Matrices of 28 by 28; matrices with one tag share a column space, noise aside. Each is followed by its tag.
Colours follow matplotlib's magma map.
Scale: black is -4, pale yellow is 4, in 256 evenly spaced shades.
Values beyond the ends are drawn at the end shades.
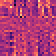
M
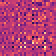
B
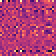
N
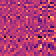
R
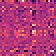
N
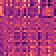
M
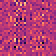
B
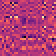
R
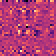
N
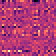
N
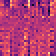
M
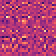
R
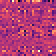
N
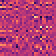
R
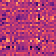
B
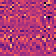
R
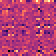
N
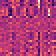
M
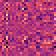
B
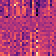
M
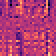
M
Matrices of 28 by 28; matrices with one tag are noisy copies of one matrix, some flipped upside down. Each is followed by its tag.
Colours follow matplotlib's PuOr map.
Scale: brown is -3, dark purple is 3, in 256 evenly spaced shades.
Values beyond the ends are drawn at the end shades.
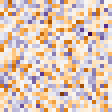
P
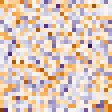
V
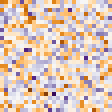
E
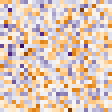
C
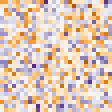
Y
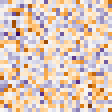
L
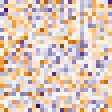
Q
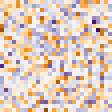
E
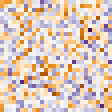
V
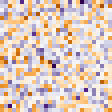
Q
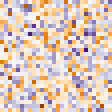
P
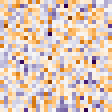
Y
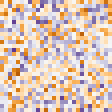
Q
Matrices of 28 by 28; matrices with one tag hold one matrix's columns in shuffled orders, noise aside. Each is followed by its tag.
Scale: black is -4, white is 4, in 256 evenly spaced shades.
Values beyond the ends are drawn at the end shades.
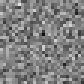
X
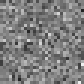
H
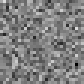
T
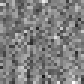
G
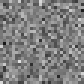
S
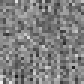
G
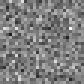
T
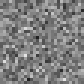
T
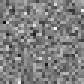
X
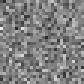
T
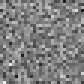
S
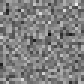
X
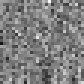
G
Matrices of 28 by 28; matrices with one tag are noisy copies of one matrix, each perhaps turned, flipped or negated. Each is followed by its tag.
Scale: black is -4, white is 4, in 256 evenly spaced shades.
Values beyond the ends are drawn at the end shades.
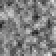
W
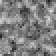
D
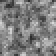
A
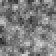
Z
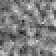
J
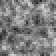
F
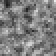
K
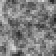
F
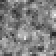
Z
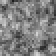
F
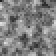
A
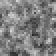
Z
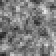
F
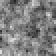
Z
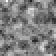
D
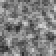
K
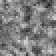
K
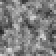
A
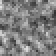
J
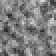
J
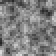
F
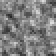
J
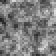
F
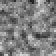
W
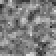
W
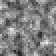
D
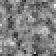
D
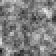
F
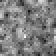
Z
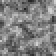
A
